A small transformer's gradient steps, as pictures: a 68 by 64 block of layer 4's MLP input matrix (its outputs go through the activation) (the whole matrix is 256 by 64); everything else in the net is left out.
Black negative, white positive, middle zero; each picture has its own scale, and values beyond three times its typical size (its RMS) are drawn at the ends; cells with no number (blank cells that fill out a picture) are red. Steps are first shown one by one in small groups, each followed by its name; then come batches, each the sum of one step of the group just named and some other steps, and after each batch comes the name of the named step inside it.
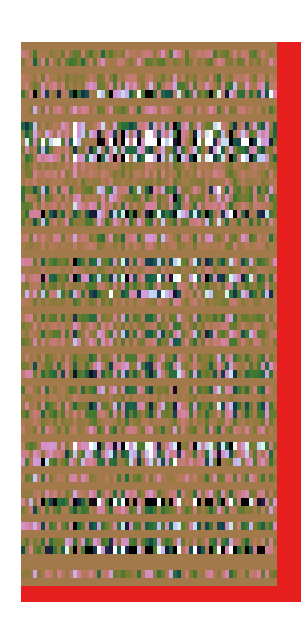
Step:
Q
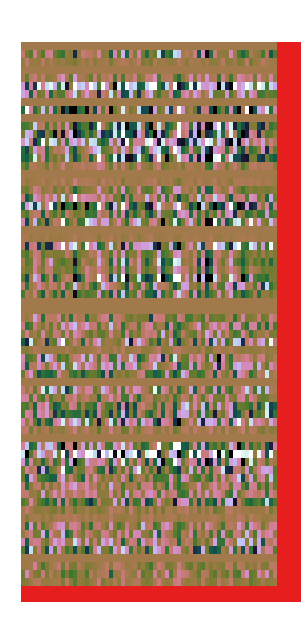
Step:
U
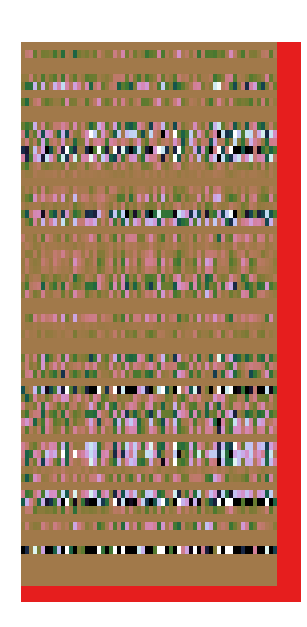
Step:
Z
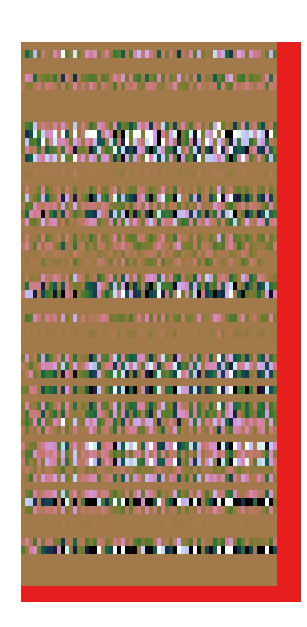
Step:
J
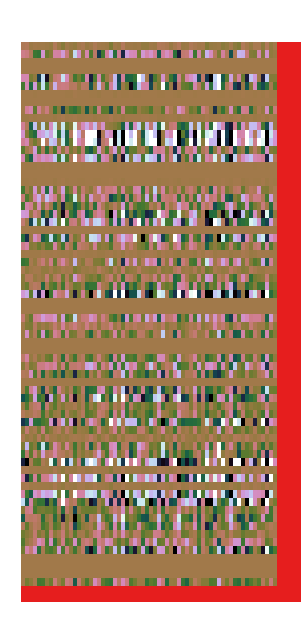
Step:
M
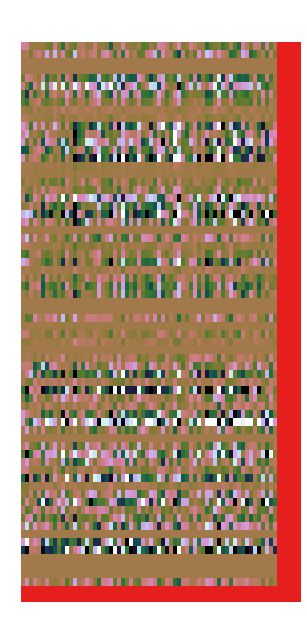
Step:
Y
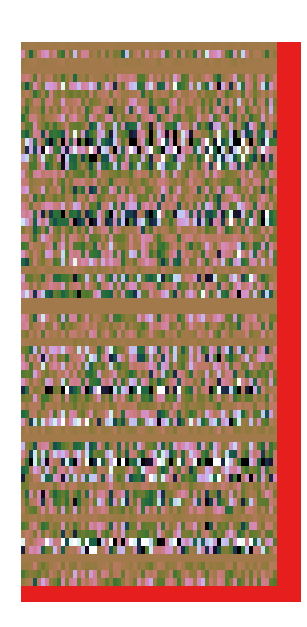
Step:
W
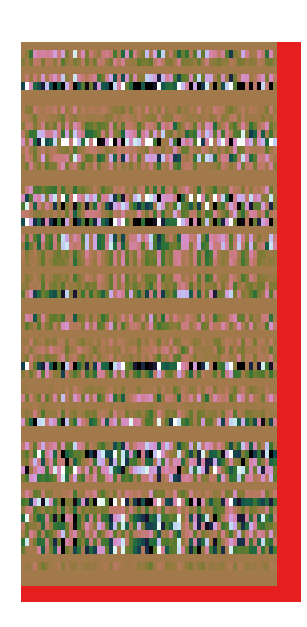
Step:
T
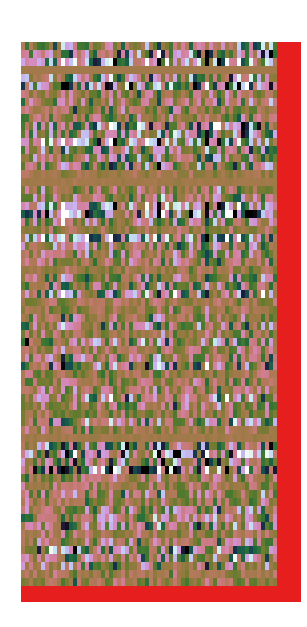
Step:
U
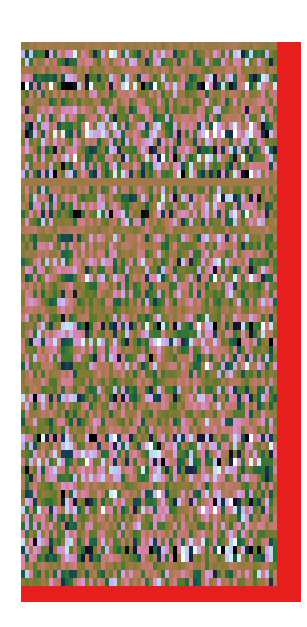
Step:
J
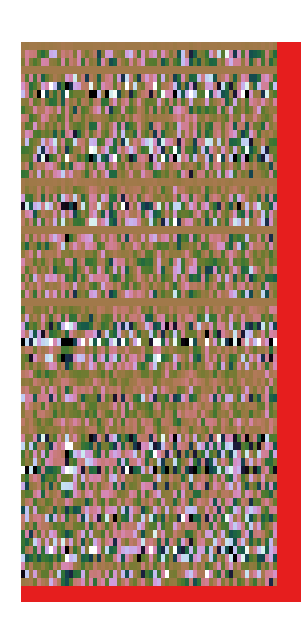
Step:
U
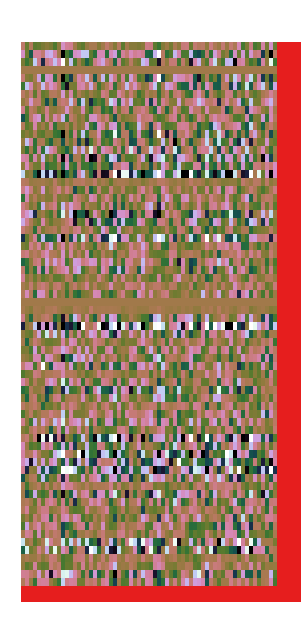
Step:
W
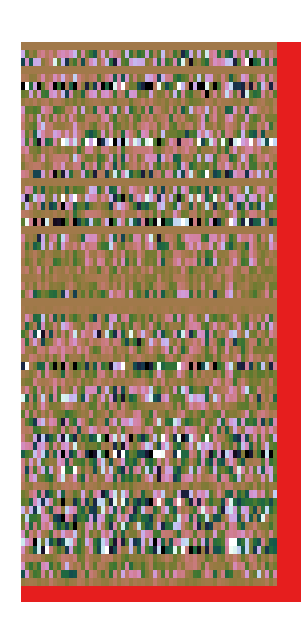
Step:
T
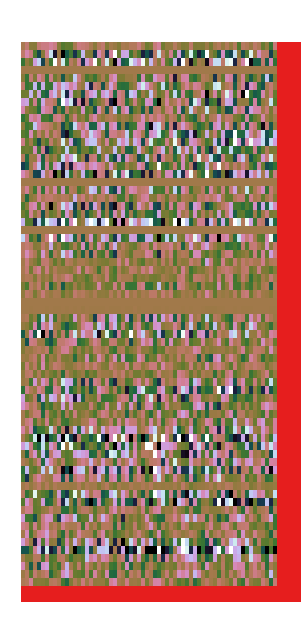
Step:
Z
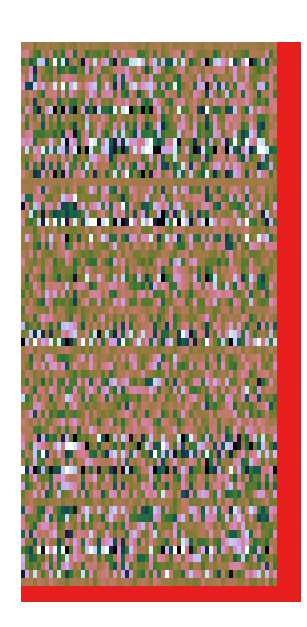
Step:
U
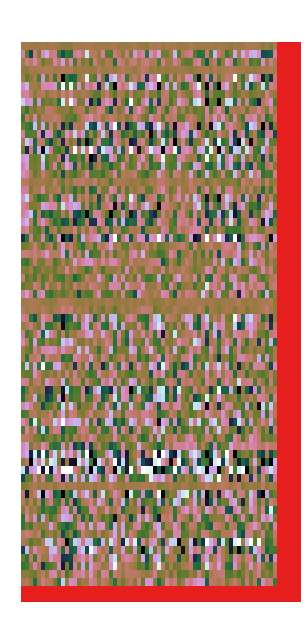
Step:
W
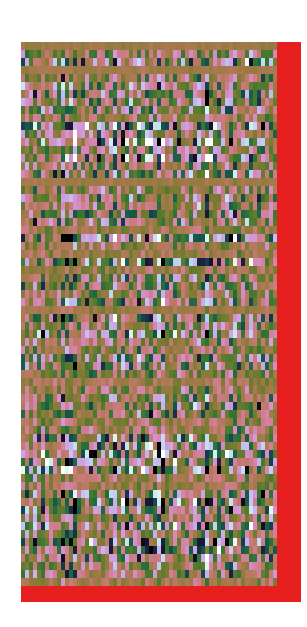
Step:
Q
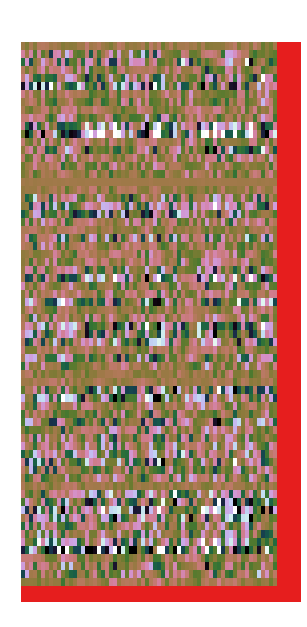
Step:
Z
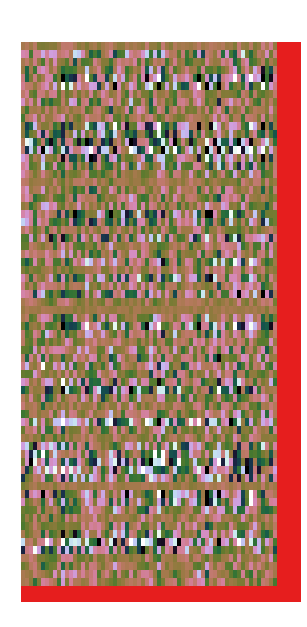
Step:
W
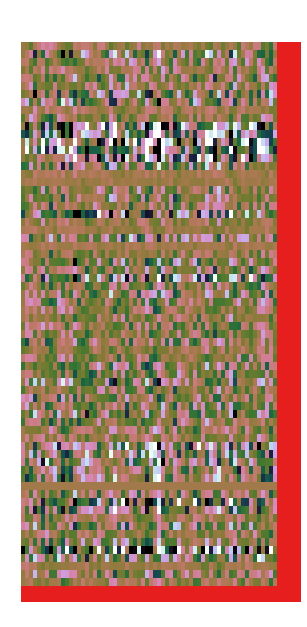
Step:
Q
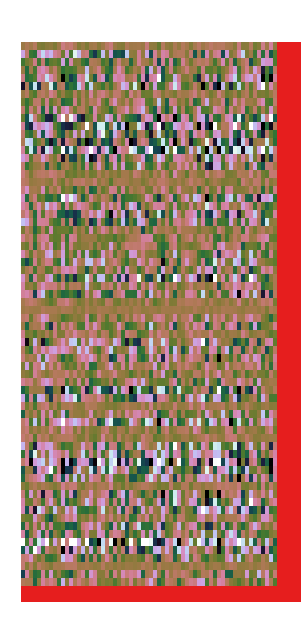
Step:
W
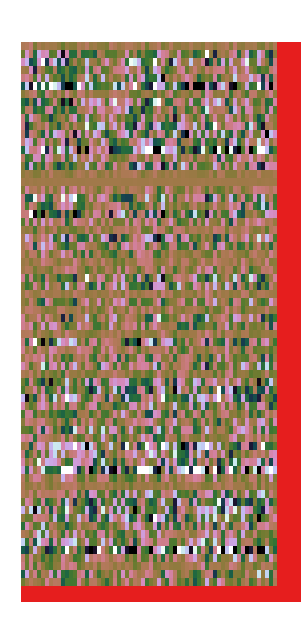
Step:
Z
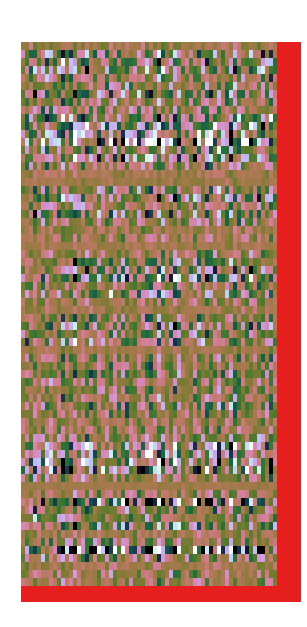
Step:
Q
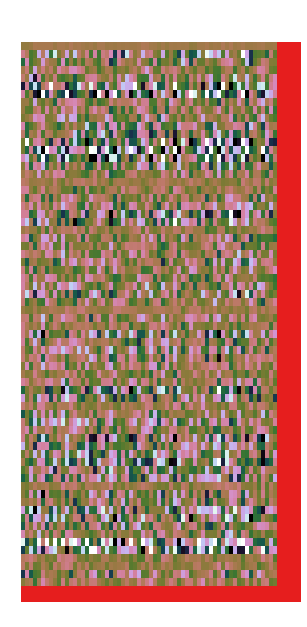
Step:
W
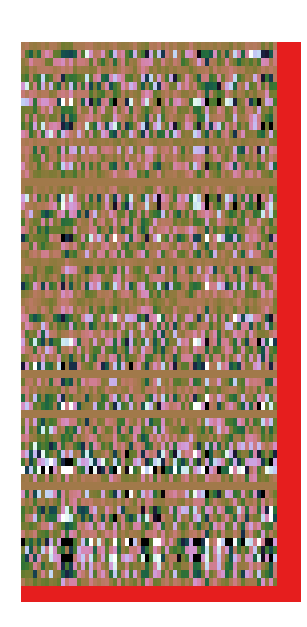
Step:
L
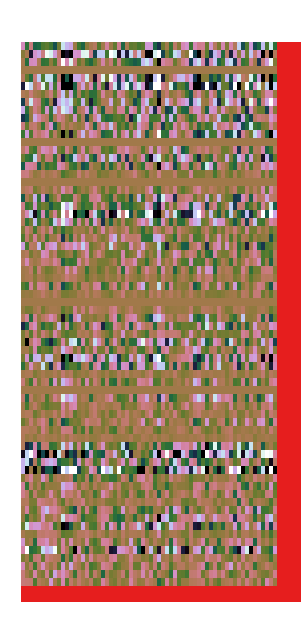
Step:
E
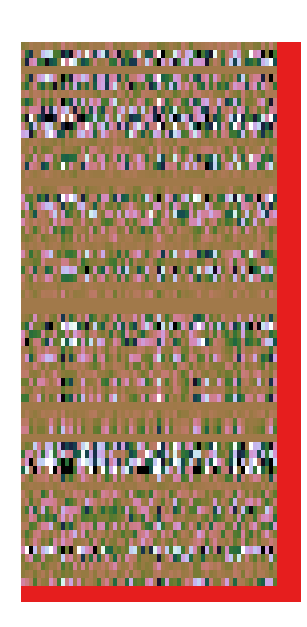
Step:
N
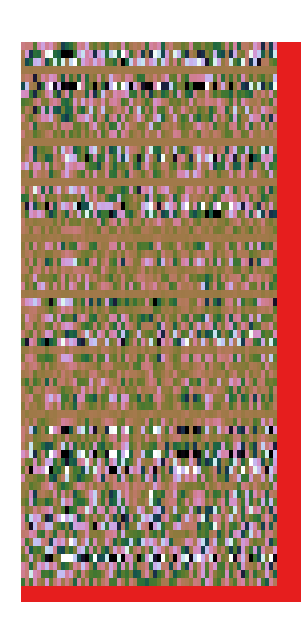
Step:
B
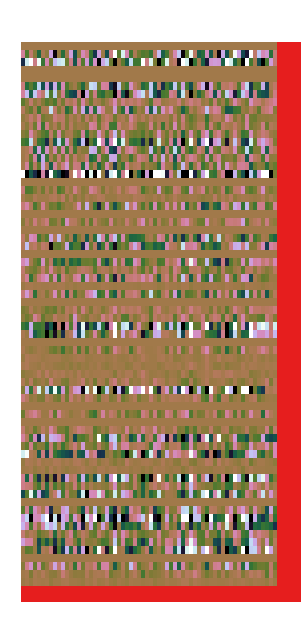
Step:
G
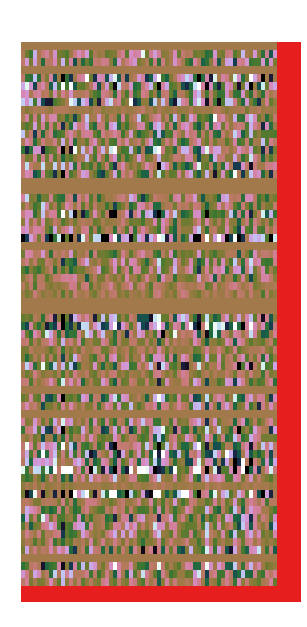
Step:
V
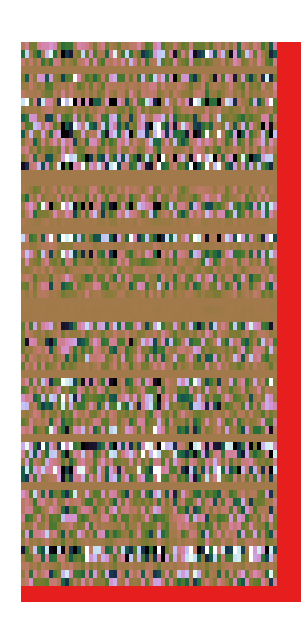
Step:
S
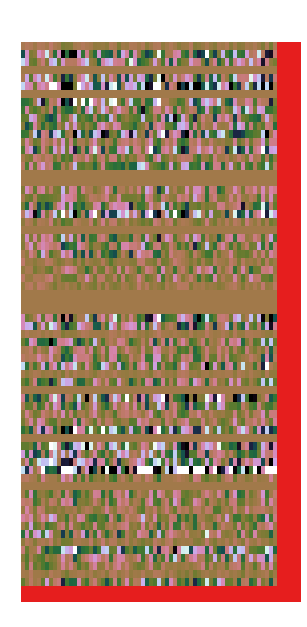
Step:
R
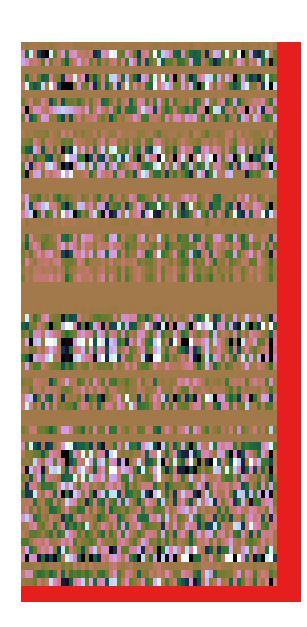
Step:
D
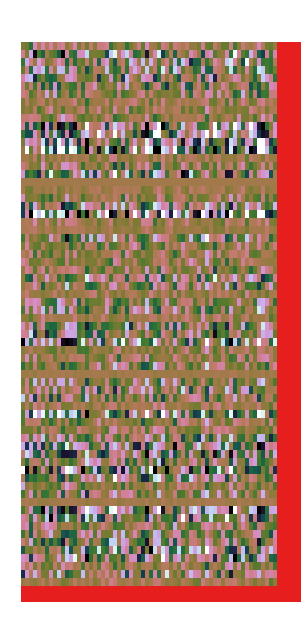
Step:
G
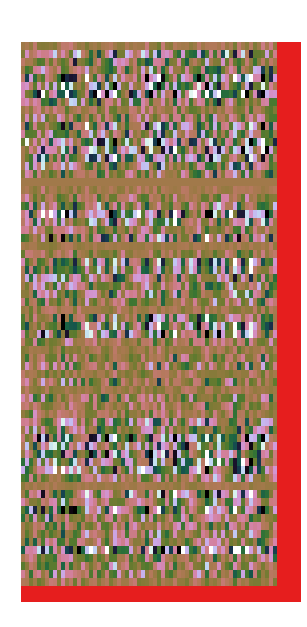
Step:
V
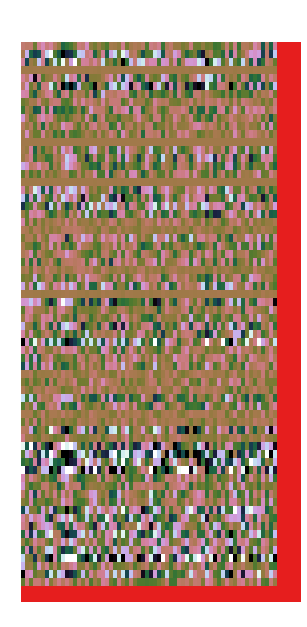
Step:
B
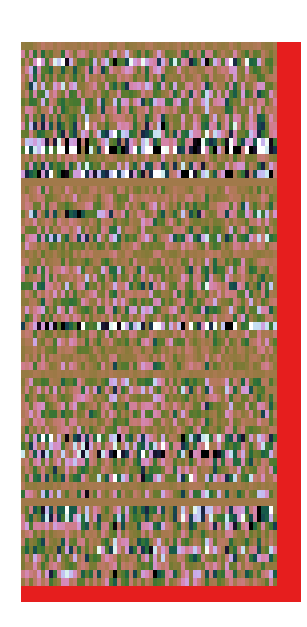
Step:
G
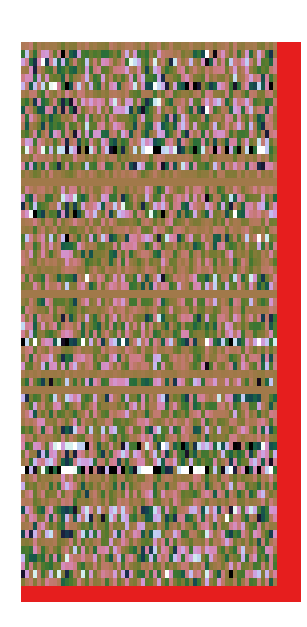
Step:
R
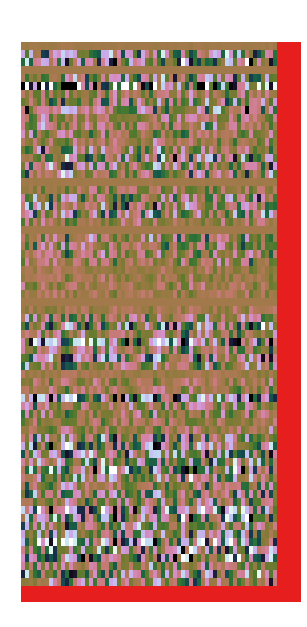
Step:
D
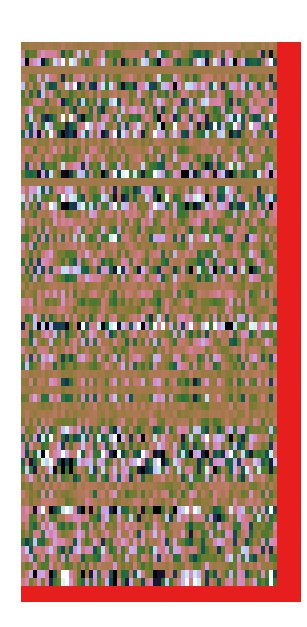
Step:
N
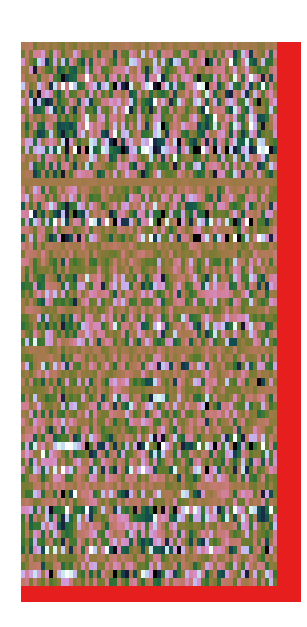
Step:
V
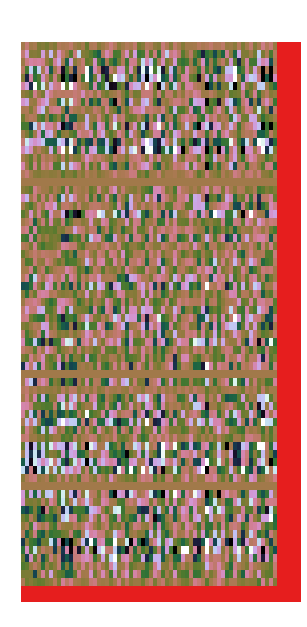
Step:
L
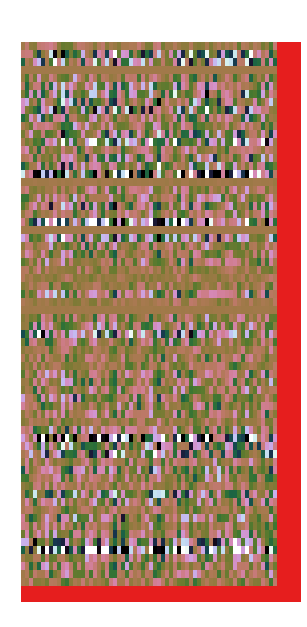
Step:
S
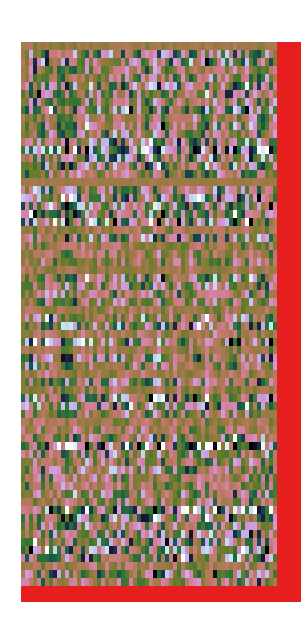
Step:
D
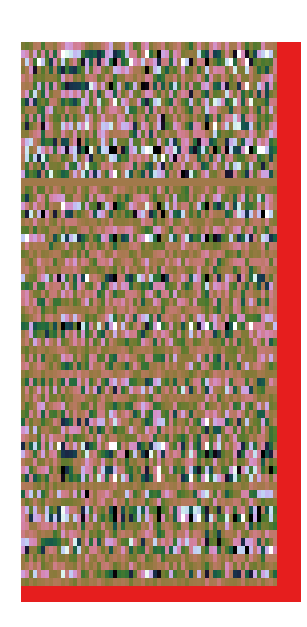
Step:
G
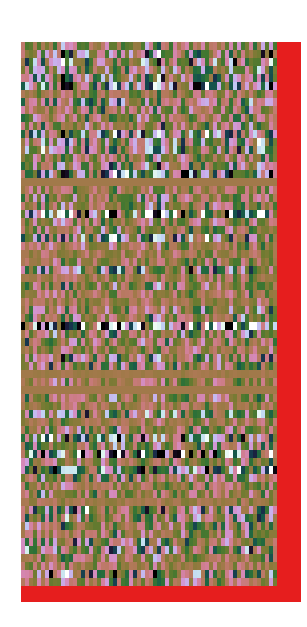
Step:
E
